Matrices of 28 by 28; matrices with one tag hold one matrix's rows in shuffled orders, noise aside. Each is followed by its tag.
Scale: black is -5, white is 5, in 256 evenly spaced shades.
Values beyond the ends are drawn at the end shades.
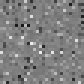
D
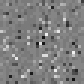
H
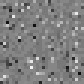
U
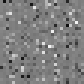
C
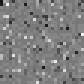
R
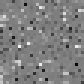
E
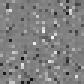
C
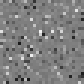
D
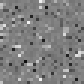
E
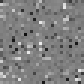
E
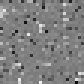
E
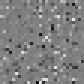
H
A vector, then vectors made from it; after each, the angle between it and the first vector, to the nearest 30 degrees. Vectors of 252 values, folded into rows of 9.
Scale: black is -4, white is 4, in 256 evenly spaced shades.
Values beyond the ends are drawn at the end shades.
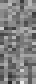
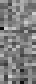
150 degrees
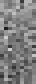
60 degrees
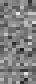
120 degrees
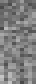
150 degrees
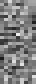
60 degrees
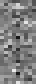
90 degrees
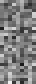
150 degrees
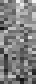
120 degrees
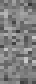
120 degrees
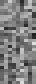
30 degrees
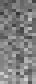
90 degrees
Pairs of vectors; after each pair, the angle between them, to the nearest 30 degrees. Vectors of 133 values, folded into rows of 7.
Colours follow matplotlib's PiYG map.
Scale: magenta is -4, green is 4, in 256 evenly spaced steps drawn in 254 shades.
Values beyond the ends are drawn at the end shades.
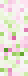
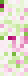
60 degrees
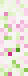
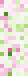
150 degrees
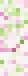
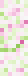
150 degrees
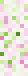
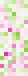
60 degrees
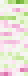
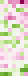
150 degrees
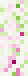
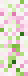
150 degrees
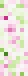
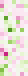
150 degrees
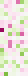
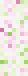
30 degrees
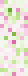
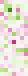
30 degrees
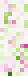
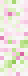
120 degrees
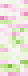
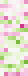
30 degrees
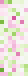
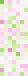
150 degrees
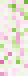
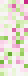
150 degrees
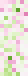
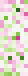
30 degrees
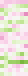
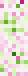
60 degrees
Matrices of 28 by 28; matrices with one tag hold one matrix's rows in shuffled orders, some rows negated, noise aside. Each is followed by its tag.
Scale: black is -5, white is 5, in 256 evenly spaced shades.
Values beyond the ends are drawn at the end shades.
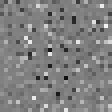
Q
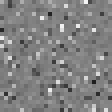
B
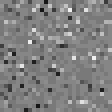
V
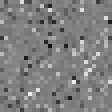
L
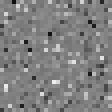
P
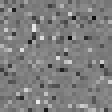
V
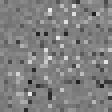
Q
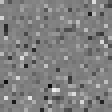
P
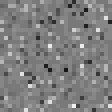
L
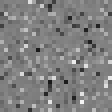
L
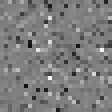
Q
